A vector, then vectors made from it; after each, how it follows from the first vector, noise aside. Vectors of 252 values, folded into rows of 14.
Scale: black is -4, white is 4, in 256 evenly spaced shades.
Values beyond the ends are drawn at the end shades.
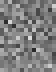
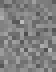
reversed, negated, shrunk.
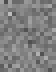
wrapped around, negated, shrunk.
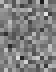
wrapped around, negated.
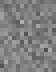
reversed, negated, shrunk.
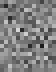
wrapped around, negated.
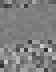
reversed, negated, partly zeroed.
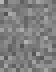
wrapped around, shrunk.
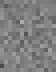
reversed, negated, shrunk.
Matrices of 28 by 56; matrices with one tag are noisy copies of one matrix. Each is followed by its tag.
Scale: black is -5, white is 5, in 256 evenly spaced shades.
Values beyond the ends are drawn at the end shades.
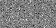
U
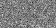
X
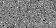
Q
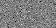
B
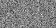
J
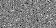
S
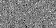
Q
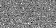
X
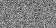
U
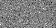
U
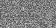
X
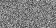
S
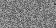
B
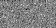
S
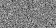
S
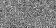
Q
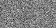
X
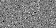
J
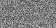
X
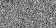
S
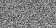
X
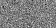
S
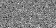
X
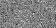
J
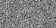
J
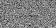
X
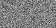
S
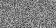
S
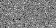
X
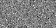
Q
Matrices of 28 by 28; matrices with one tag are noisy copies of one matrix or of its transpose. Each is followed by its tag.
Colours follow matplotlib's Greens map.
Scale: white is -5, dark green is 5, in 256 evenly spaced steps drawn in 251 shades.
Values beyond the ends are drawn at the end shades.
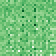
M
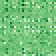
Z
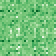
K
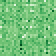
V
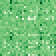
K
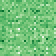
K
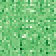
V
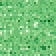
V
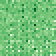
M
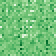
V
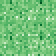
K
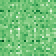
K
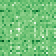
K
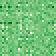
Z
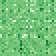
V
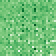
M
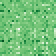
K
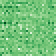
Z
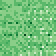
M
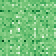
K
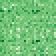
K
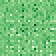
M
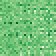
M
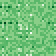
Z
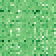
K
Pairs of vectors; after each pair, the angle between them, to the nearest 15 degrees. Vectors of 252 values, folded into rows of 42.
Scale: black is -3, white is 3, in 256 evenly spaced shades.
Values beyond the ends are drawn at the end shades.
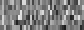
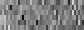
75 degrees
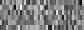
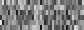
45 degrees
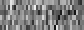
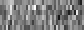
30 degrees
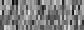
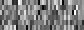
45 degrees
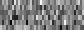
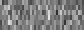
120 degrees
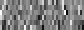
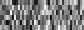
105 degrees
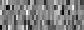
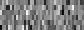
15 degrees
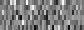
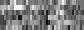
45 degrees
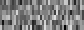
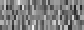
120 degrees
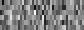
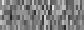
150 degrees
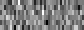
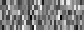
105 degrees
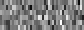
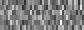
45 degrees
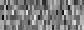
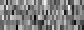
150 degrees
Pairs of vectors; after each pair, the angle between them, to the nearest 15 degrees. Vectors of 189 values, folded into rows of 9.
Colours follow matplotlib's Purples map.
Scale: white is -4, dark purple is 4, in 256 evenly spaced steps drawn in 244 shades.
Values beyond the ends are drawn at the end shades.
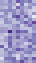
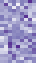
60 degrees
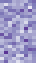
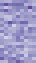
135 degrees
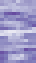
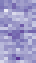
135 degrees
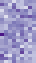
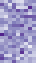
30 degrees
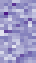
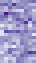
30 degrees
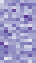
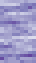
75 degrees
